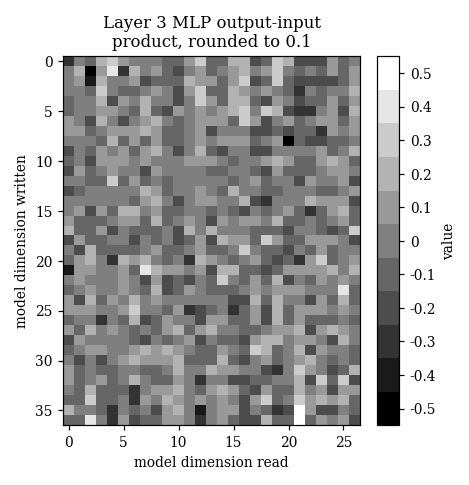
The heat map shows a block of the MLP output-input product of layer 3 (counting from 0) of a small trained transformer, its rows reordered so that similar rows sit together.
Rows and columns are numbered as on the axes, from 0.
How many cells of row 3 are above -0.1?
18
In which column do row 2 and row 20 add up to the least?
21
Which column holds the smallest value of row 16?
13
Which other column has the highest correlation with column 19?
4
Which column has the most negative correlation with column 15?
25
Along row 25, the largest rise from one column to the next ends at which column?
19
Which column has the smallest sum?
20
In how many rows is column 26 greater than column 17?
16
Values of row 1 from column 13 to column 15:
-0.1 0 0.1
